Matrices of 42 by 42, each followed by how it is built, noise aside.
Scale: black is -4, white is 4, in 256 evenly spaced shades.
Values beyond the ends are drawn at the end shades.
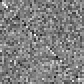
diagonal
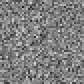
noise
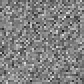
Hankel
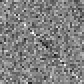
diagonal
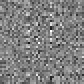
low rank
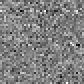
uneven rows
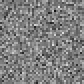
noise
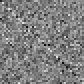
diagonal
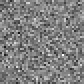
noise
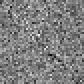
banded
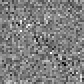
banded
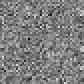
low rank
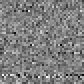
uneven rows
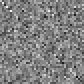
diagonal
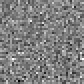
uneven rows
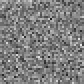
noise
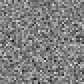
noise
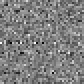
uneven rows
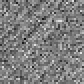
Hankel
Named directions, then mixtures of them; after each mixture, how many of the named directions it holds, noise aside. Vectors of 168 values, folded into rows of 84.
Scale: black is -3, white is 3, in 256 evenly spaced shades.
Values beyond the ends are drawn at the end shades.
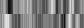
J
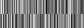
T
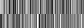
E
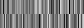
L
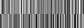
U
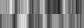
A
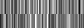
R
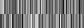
four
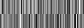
one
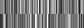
one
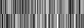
four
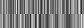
two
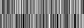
four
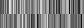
four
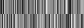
one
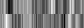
one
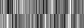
three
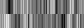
one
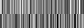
two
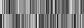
four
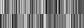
three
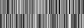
three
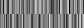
one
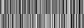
two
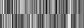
three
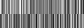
one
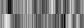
one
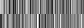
one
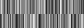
three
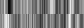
one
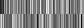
three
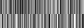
three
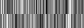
two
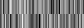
two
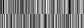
two
